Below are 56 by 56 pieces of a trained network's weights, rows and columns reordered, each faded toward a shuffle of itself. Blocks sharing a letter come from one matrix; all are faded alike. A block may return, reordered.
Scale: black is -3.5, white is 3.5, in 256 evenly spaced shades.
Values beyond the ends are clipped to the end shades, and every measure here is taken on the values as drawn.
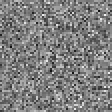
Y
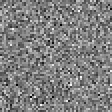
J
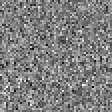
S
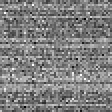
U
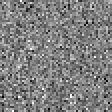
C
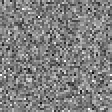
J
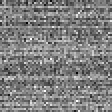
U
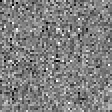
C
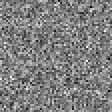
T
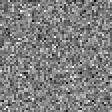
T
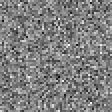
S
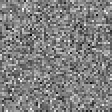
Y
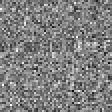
Y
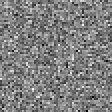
J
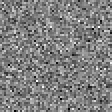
T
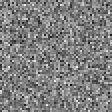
Y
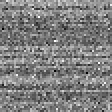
U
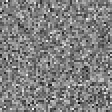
Y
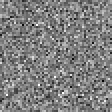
S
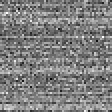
U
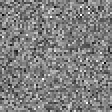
Y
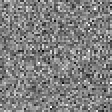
Y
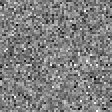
C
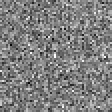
S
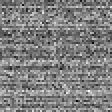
U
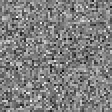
J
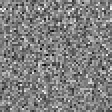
S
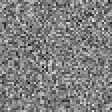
Y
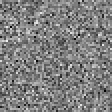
J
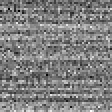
U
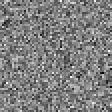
S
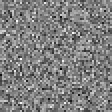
J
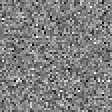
C
